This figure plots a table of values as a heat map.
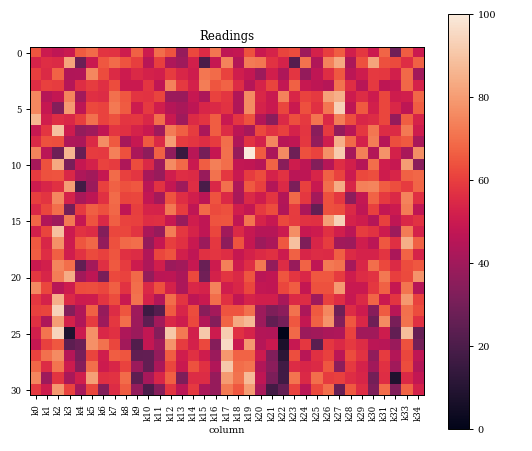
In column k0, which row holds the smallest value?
10
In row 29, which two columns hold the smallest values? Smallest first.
k32, k22
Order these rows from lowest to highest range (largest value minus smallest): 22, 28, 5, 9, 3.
3, 22, 5, 28, 9
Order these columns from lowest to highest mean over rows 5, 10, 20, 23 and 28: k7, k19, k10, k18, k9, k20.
k10, k20, k9, k18, k7, k19
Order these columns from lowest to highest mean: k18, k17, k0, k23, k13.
k13, k18, k23, k0, k17
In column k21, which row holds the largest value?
8
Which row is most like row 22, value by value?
13
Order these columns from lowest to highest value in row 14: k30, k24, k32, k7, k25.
k25, k24, k32, k30, k7
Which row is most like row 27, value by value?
28
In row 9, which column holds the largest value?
k19
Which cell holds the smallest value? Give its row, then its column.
25, k22
